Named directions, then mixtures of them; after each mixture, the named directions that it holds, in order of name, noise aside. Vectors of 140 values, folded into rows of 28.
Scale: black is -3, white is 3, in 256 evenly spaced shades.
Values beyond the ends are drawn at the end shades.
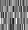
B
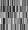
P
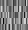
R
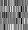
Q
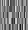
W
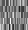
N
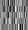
P, W.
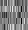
Q.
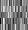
P.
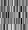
P, Q, R.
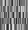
B, N, R.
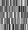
N.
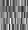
N, P, R.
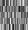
N.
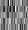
P, W.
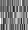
B, P.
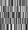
B, N, R.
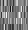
Q, R.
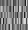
R.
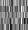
N, Q, R.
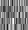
B, P, R.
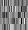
Q, W.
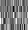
B, P.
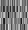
P.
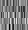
B, N, R.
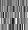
B, W.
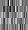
P, W.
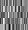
N, P.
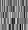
B, W.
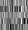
Q, R.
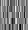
W.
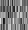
P.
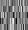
B.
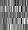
Q, R.
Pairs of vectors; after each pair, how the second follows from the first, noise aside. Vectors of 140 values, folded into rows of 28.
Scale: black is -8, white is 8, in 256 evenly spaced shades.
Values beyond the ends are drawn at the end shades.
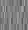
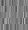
reversed.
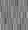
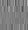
reversed, partly zeroed.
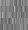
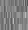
reversed.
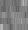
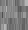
reversed.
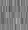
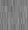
reversed, negated, shrunk.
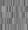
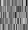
reversed, scaled up.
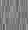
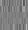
reversed, partly zeroed.
